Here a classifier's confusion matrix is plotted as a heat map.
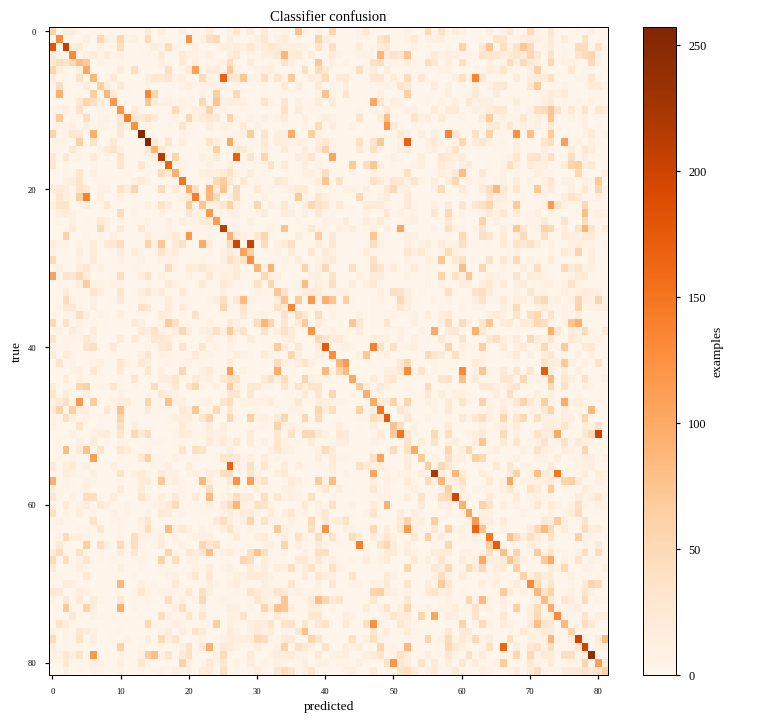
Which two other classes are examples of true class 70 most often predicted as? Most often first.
10, 57
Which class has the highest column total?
73
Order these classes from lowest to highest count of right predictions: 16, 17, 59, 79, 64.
64, 17, 59, 16, 79
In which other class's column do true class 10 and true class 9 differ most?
47
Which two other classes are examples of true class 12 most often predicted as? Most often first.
49, 39
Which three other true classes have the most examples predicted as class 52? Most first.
14, 43, 63
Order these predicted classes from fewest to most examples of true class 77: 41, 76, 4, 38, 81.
41, 76, 4, 38, 81
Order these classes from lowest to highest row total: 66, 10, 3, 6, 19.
10, 19, 66, 3, 6
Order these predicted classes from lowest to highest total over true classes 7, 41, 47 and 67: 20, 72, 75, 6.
20, 6, 75, 72
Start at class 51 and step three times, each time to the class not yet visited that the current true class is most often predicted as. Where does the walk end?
33
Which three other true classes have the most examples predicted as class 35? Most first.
13, 6, 41
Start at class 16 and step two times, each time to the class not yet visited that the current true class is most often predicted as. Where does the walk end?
29
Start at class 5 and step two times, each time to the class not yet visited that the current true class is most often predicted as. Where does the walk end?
23
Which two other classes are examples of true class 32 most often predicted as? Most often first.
37, 5
